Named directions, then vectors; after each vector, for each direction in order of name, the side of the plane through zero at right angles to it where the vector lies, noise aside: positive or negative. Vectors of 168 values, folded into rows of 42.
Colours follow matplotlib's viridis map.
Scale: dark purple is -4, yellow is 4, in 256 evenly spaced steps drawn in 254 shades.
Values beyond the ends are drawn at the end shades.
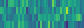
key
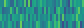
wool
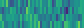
negative, positive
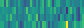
negative, negative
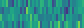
negative, positive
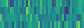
negative, positive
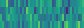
negative, positive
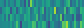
negative, negative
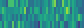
positive, negative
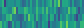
negative, negative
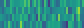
positive, positive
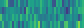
negative, positive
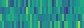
negative, positive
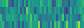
negative, positive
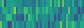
negative, negative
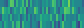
positive, negative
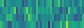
negative, negative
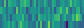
positive, positive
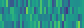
negative, positive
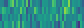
positive, negative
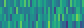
positive, positive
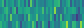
negative, negative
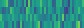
negative, positive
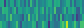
negative, negative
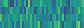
negative, positive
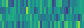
negative, positive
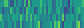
negative, positive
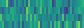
negative, positive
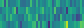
negative, negative
